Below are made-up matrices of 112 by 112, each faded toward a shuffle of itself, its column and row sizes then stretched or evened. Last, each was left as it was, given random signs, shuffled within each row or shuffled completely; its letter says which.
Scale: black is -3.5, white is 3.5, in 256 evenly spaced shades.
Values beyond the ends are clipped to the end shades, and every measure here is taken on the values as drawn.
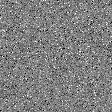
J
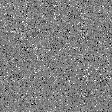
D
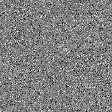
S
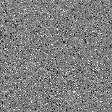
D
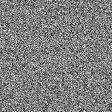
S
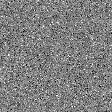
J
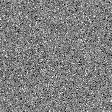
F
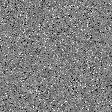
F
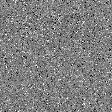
D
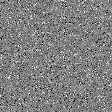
D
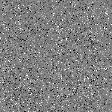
D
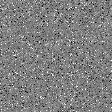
D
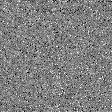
J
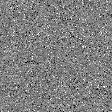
D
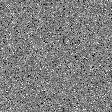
F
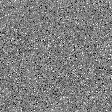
J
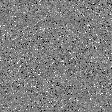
J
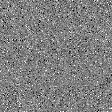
S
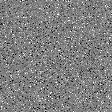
J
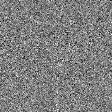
D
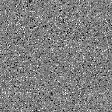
S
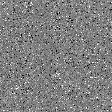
D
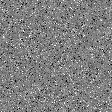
F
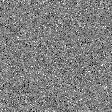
J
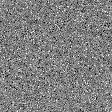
F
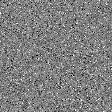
J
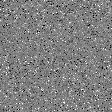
J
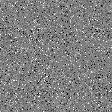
S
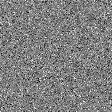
J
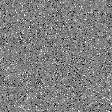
S
